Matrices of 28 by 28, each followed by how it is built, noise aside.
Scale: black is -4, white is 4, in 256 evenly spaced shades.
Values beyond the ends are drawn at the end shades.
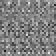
repeating columns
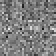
low rank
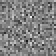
repeating rows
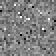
sparse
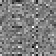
low rank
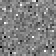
sparse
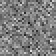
Toeplitz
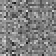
low rank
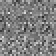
repeating columns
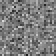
repeating rows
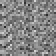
repeating rows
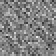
Toeplitz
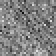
Toeplitz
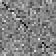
diagonal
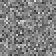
repeating rows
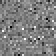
sparse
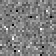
sparse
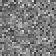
repeating rows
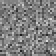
repeating columns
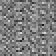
repeating rows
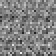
repeating columns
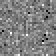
sparse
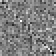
diagonal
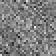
Toeplitz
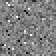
sparse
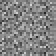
repeating rows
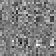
low rank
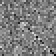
diagonal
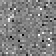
sparse
